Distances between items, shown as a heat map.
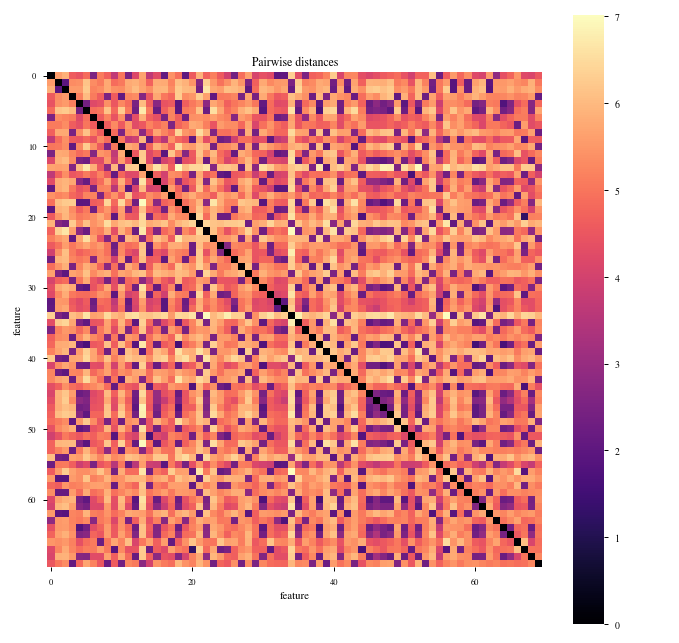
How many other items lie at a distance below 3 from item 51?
10
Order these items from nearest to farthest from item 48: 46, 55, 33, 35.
35, 46, 55, 33
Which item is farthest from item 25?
34
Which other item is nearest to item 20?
67
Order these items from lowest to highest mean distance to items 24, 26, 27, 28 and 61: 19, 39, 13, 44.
44, 19, 39, 13
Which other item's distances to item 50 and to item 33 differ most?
63
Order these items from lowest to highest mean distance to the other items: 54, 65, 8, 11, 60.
60, 65, 11, 8, 54
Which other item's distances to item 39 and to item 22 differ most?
13
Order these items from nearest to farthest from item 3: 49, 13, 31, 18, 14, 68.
49, 13, 14, 31, 68, 18
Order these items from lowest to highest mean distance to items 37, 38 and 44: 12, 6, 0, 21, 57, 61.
12, 61, 0, 6, 57, 21
